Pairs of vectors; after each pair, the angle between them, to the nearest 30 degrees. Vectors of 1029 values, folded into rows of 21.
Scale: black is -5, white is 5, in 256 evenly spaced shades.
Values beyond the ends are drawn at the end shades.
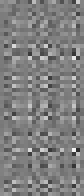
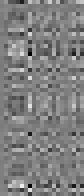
60 degrees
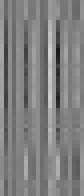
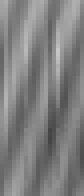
120 degrees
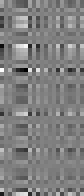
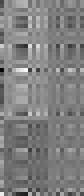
150 degrees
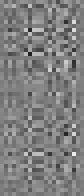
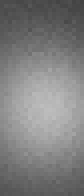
90 degrees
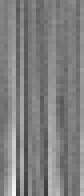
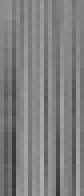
120 degrees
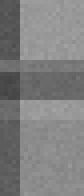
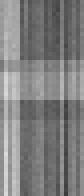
150 degrees
